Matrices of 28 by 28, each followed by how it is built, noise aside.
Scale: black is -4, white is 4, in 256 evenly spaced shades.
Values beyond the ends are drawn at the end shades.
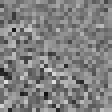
lower triangular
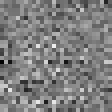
low rank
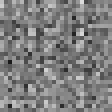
blocks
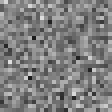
noise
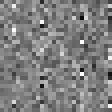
uneven columns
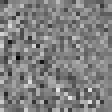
lower triangular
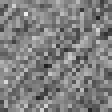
Hankel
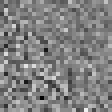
lower triangular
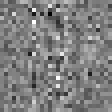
uneven columns
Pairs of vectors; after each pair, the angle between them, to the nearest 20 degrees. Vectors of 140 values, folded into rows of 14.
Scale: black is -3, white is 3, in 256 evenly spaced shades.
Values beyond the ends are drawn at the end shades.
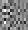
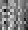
140 degrees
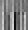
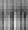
140 degrees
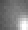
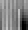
140 degrees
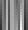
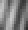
80 degrees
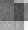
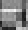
100 degrees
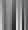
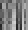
160 degrees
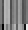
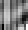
40 degrees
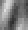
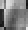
60 degrees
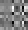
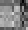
120 degrees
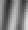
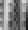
140 degrees
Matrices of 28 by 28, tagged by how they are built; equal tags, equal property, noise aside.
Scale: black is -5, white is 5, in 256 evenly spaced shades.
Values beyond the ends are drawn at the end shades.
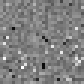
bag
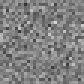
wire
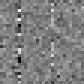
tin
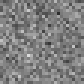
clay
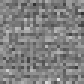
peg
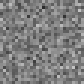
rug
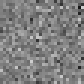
tin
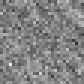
clay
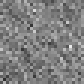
clay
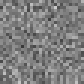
peg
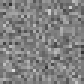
rug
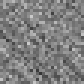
clay
